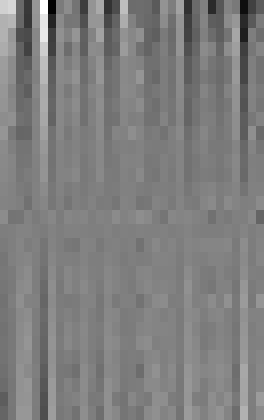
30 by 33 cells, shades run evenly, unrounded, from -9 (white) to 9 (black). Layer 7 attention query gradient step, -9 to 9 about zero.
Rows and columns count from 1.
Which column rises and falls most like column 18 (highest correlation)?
10
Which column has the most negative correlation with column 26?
9
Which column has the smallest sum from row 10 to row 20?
6
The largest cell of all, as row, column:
1, 7
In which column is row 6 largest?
31
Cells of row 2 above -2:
29
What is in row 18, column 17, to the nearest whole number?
0
